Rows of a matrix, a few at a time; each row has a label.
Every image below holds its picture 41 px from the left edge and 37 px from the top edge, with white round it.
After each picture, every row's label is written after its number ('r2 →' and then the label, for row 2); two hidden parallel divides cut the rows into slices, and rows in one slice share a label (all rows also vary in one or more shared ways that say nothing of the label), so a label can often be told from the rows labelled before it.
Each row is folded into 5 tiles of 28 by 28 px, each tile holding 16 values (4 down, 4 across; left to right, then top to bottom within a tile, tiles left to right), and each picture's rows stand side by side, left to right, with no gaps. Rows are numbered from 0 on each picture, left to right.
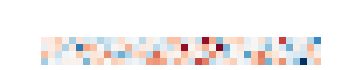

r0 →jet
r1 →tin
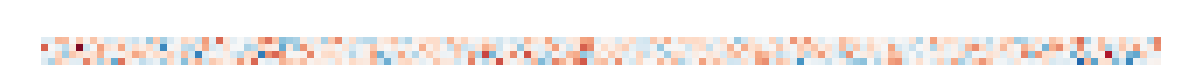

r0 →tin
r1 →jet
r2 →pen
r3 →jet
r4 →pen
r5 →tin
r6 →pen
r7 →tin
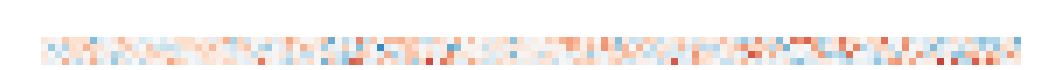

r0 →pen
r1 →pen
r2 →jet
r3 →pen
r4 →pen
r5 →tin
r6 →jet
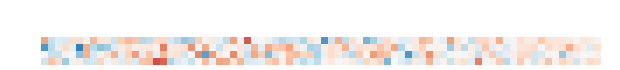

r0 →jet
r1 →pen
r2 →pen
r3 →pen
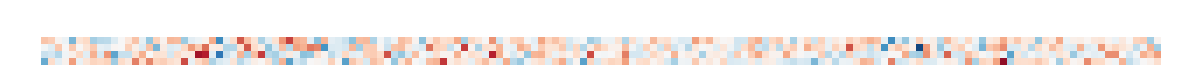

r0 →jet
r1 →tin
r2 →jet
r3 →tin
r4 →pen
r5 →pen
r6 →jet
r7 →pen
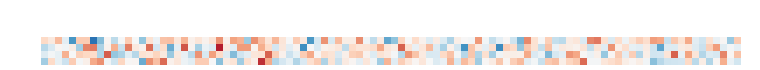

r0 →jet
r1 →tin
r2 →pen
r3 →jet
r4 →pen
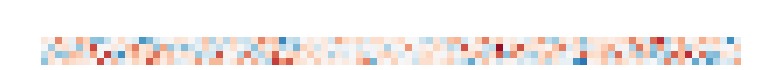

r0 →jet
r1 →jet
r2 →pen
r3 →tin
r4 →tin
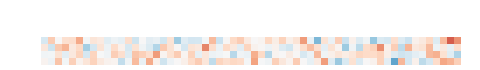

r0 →pen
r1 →pen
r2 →pen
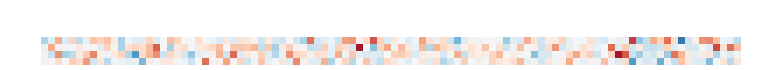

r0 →pen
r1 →pen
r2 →tin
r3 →pen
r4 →tin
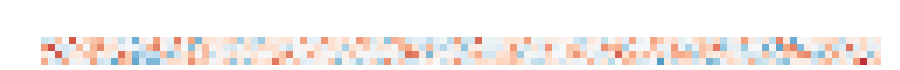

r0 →tin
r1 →pen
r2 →pen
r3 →pen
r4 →tin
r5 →jet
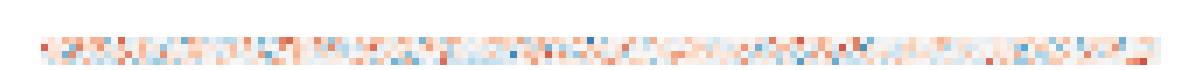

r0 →tin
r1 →pen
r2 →pen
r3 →pen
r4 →pen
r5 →tin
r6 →pen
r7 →jet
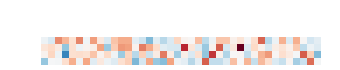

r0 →pen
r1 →tin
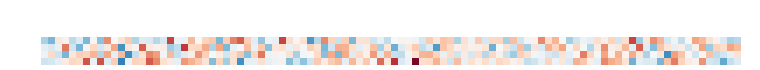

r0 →jet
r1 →tin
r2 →jet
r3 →pen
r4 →tin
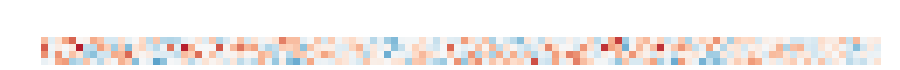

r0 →tin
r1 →tin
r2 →pen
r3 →jet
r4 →tin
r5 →pen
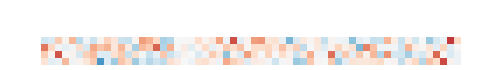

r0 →tin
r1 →pen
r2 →jet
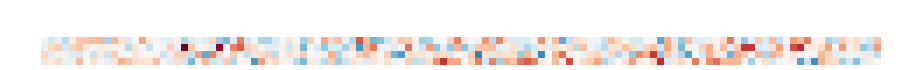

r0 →pen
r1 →tin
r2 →jet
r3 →jet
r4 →jet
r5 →tin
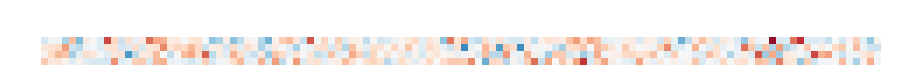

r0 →pen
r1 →pen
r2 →pen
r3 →jet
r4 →pen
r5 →tin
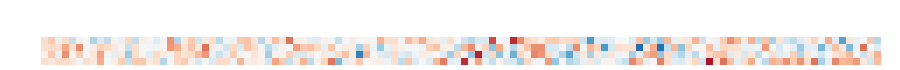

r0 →pen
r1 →pen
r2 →pen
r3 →tin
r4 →jet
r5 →jet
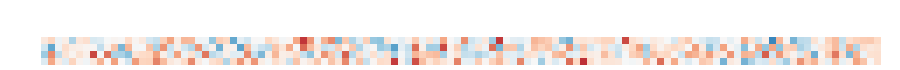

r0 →jet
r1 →jet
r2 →jet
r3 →jet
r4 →pen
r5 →jet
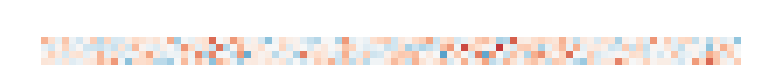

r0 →pen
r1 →tin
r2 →pen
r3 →tin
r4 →pen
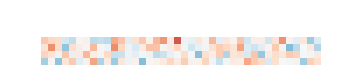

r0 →pen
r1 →pen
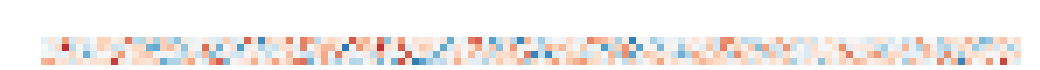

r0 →pen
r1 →jet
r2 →tin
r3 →jet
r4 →jet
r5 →pen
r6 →jet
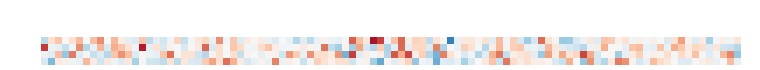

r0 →tin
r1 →pen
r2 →tin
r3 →pen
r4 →pen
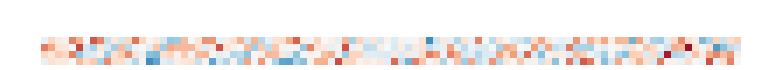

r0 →tin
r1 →tin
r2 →pen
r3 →jet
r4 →jet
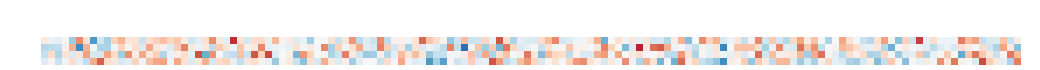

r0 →jet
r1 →tin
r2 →tin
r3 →jet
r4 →tin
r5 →tin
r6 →jet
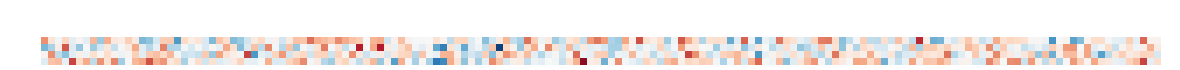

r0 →jet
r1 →jet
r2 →tin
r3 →jet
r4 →pen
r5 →jet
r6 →jet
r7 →jet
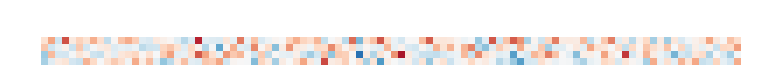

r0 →pen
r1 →pen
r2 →tin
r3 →tin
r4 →pen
